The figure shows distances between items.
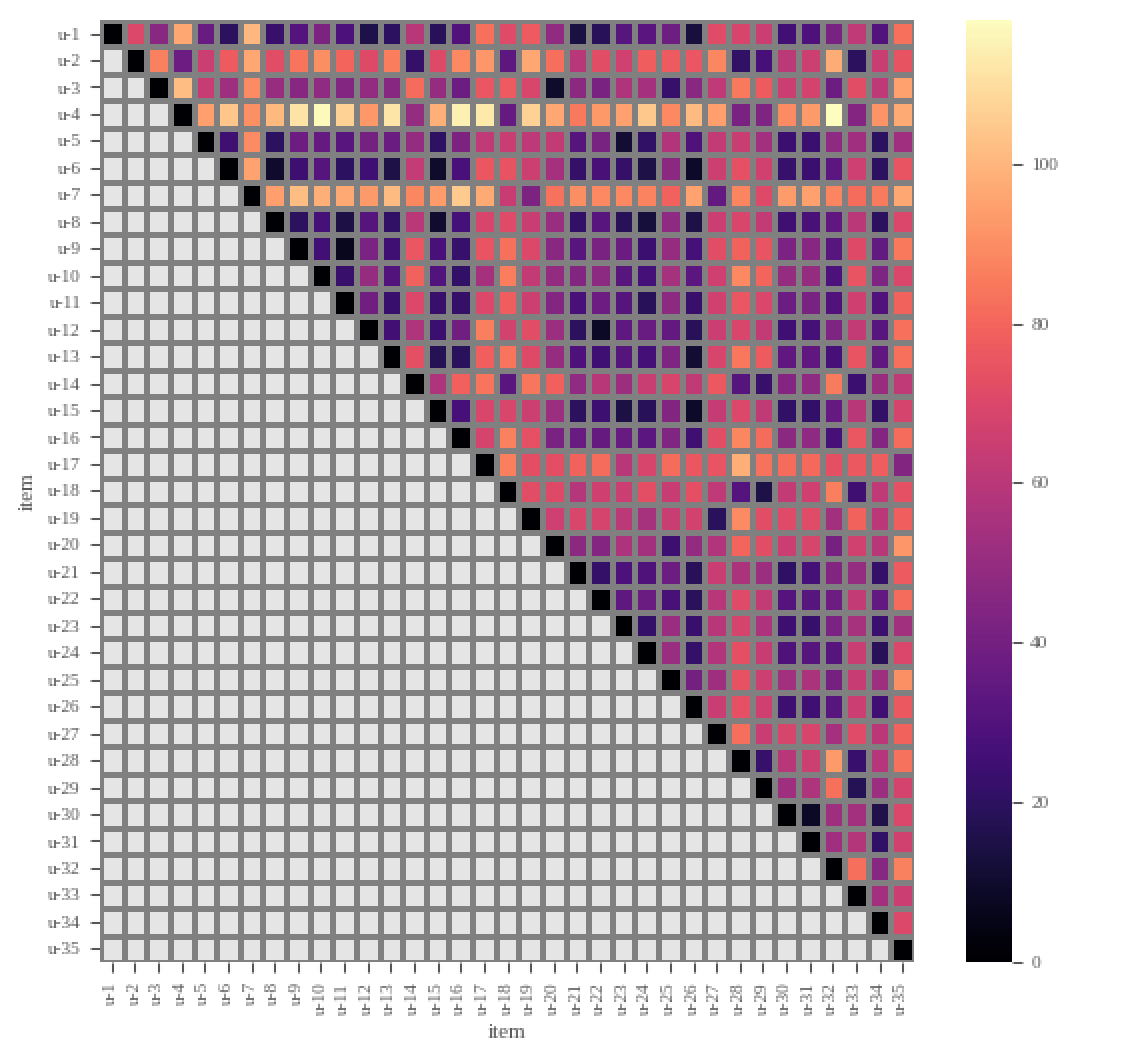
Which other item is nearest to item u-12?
u-22
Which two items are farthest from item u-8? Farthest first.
u-4, u-7
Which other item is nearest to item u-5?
u-23
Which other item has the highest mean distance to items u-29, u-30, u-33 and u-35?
u-7
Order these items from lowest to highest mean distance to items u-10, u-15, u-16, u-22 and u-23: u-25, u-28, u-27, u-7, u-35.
u-25, u-27, u-35, u-28, u-7
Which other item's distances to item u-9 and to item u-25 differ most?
u-11
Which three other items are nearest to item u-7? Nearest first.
u-27, u-19, u-18
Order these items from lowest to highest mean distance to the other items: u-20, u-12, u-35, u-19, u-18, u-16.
u-12, u-16, u-20, u-18, u-19, u-35
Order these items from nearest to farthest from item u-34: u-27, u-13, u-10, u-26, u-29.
u-26, u-13, u-10, u-29, u-27
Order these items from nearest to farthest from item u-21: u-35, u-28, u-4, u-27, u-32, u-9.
u-9, u-32, u-28, u-27, u-35, u-4
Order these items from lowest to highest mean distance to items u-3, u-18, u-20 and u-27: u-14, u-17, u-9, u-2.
u-9, u-14, u-2, u-17
